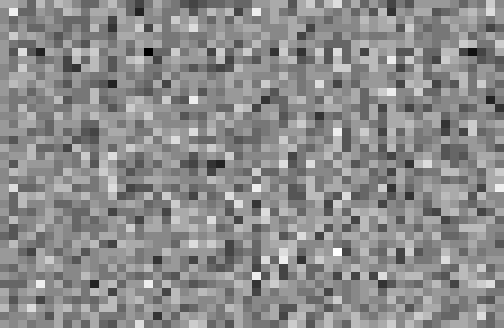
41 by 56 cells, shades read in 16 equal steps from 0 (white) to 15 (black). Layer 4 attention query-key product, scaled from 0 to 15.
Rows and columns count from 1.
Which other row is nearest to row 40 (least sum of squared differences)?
34
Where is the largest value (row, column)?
7, 17
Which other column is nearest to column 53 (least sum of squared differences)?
41
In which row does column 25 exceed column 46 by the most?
32
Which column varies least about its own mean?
1
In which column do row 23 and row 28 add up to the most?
50
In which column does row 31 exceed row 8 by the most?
44
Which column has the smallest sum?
38
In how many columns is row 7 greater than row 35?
25
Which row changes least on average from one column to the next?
10
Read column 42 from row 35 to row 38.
11 6 5 7
